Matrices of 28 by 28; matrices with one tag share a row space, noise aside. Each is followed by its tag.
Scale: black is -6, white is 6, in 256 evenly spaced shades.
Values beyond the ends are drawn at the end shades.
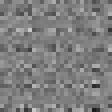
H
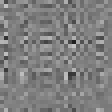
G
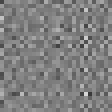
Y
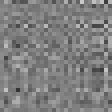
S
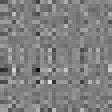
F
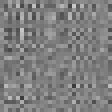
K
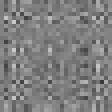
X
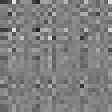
F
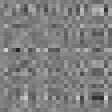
S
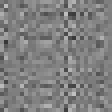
G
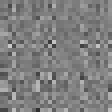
F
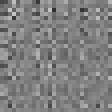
F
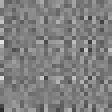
Y
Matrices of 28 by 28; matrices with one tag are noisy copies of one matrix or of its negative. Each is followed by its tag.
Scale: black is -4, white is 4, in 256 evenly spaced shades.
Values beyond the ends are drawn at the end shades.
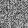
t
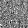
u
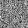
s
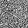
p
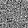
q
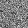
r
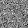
p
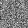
s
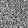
p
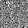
u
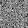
s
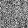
u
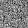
r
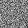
p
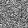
q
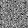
s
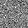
q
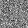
p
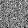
s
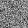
r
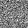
q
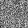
u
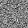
q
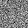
q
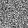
r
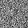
p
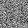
q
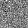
r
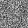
r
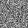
q
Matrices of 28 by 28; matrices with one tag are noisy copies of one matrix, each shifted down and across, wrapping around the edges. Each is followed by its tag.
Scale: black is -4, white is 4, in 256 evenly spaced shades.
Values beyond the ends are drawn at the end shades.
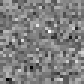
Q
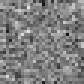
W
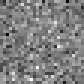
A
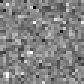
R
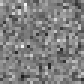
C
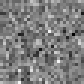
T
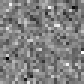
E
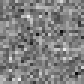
C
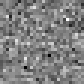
Q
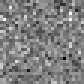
A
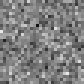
T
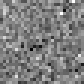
T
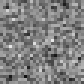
C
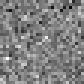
T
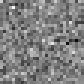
T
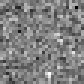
R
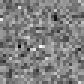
W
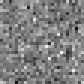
T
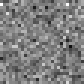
A
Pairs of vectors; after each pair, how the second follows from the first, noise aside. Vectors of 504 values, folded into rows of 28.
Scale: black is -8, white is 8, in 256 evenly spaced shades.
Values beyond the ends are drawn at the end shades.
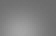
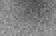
reversed, negated.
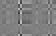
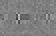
wrapped around, negated, partly zeroed.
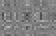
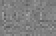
negated, shrunk.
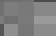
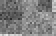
reversed, negated, scaled up.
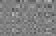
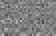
reversed, negated.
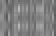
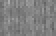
wrapped around, shrunk.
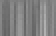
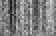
reversed, negated, scaled up.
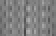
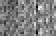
wrapped around, scaled up.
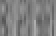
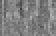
reversed, negated.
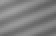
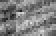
wrapped around, scaled up.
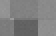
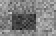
wrapped around, scaled up.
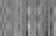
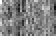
wrapped around, scaled up.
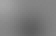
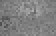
wrapped around, negated, partly zeroed.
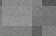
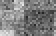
reversed, negated, scaled up.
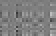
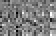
scaled up.
